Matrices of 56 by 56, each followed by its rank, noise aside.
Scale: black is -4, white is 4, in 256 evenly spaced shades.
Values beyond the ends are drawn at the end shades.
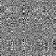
five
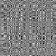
three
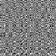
three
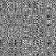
six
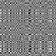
three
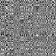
four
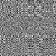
five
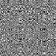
six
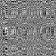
four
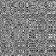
five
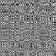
five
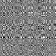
three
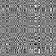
three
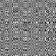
three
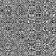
five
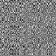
four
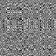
four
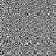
four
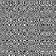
three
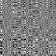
three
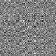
four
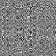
five
